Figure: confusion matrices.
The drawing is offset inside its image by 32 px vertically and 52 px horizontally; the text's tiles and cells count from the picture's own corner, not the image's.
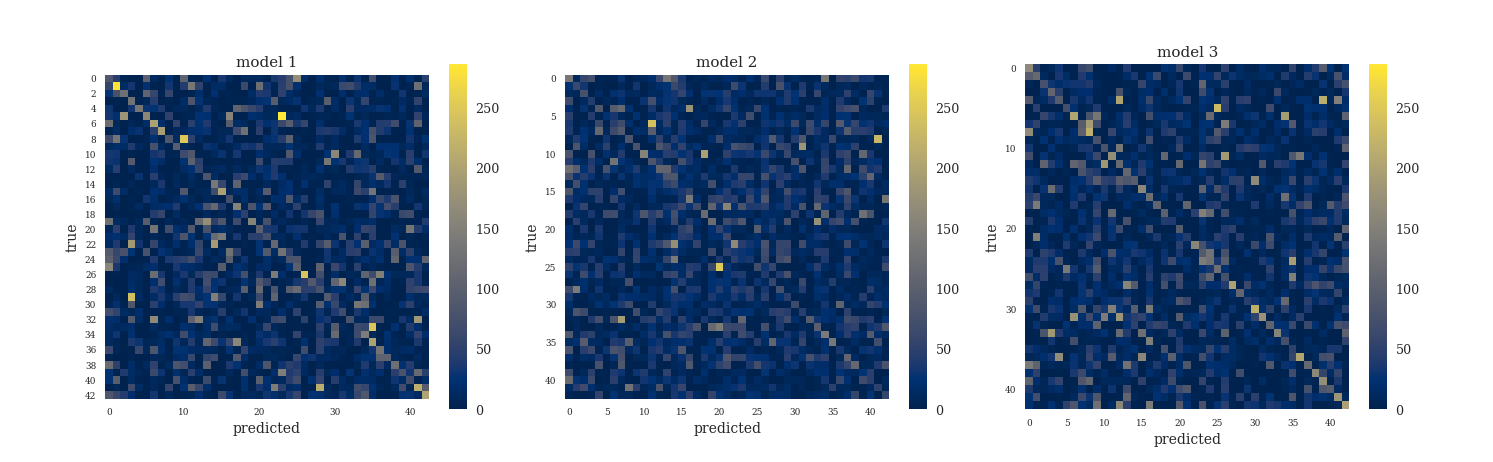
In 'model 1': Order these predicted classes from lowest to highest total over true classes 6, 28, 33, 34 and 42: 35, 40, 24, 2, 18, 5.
5, 2, 18, 40, 24, 35
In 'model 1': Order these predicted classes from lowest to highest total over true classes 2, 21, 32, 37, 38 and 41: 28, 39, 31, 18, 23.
18, 31, 39, 23, 28
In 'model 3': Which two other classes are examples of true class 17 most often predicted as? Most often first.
1, 21
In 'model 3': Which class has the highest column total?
23
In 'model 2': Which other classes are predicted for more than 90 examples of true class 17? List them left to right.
19, 21, 33
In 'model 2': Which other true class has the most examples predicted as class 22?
9
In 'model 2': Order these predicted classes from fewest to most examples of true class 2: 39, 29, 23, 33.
39, 23, 29, 33
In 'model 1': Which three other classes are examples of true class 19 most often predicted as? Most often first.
13, 0, 12
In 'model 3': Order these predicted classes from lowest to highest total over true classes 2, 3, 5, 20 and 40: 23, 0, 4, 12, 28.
28, 0, 4, 12, 23
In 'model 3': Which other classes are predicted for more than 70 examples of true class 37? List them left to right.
0, 1, 13, 21, 32
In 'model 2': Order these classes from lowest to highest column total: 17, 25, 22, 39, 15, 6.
17, 25, 39, 6, 22, 15
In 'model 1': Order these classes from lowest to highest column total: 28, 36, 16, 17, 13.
16, 36, 17, 13, 28
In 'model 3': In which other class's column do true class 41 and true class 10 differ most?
12
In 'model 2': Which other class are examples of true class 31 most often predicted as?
1
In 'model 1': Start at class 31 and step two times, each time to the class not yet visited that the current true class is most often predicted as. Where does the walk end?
25
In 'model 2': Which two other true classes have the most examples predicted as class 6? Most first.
11, 4
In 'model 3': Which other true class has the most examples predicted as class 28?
38
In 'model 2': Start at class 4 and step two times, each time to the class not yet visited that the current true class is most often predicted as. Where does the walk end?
42
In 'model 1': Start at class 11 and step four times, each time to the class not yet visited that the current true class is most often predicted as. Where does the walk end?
14
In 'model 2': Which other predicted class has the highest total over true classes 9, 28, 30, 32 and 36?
7
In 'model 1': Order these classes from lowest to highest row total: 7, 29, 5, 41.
7, 5, 29, 41
